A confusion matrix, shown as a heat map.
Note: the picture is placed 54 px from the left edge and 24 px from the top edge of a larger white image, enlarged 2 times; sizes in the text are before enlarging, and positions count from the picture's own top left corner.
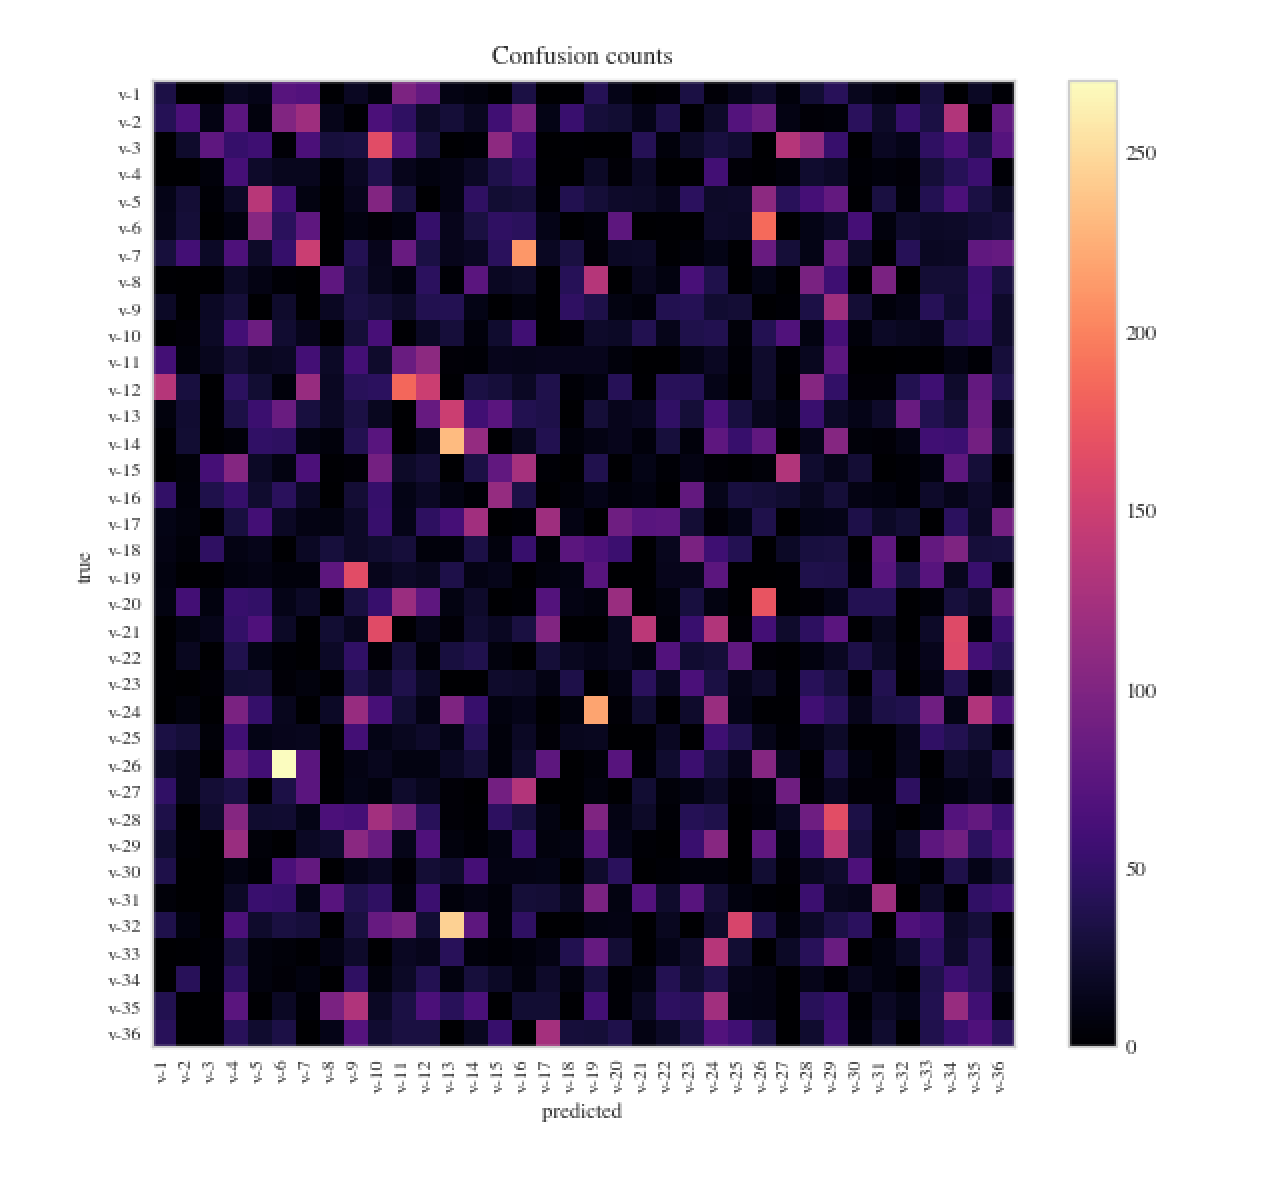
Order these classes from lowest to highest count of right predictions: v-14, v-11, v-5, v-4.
v-4, v-11, v-14, v-5
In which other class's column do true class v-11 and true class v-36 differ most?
v-17
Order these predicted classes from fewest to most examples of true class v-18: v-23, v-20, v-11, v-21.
v-21, v-11, v-20, v-23
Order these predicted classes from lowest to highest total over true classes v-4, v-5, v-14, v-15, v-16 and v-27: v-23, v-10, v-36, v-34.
v-36, v-23, v-34, v-10
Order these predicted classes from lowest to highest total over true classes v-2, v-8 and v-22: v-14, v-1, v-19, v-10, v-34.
v-1, v-10, v-14, v-19, v-34
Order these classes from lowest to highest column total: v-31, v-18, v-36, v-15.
v-18, v-31, v-15, v-36
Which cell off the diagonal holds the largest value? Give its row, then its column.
v-26, v-6
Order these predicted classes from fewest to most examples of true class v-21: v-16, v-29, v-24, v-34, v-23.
v-16, v-23, v-29, v-24, v-34
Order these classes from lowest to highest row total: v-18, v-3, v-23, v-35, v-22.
v-23, v-22, v-18, v-35, v-3
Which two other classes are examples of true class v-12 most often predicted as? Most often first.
v-11, v-1
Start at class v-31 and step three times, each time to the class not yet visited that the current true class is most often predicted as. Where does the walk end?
v-29
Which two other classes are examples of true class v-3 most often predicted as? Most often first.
v-10, v-27
